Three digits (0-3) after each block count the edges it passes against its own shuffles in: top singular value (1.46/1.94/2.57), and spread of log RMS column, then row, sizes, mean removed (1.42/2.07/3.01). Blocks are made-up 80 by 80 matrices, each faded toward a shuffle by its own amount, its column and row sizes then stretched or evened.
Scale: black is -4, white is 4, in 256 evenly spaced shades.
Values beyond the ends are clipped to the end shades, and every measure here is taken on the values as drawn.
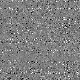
1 1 2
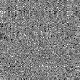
2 0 1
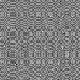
3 1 0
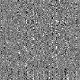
2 2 0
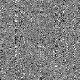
2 2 0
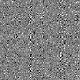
2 2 1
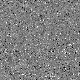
0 0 1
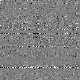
1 1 3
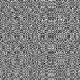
3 0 2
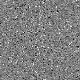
1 1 0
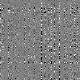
1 3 2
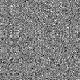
2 0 0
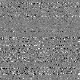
0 0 3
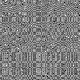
3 0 0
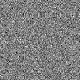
2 0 0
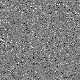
1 0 0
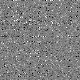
0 1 2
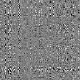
2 3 2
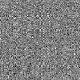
2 1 1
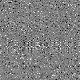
2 0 1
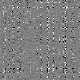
2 3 2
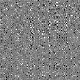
2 2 1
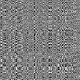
3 3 2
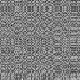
3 1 2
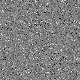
0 0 1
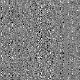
1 3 0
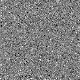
0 1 1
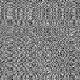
3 1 1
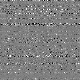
0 1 3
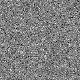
1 0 0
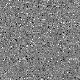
1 1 1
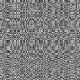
3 2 2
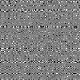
3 0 3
